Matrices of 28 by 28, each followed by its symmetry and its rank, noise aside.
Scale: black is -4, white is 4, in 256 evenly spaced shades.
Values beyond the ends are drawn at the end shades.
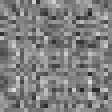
antisymmetric, rank four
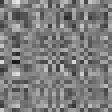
no symmetry, rank two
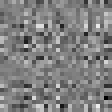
antisymmetric, rank two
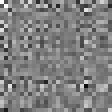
symmetric, rank three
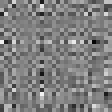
antisymmetric, rank two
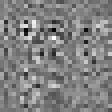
no symmetry, rank four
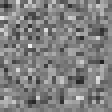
symmetric, rank four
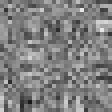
antisymmetric, rank four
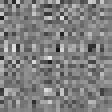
antisymmetric, rank two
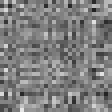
antisymmetric, rank four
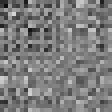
symmetric, rank three
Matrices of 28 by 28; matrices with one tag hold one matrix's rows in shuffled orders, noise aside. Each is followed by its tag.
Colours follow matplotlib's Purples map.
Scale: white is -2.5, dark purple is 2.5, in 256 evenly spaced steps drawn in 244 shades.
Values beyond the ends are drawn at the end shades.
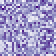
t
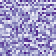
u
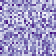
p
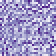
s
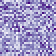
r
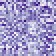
t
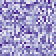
r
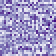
u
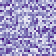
u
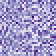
s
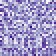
p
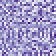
s
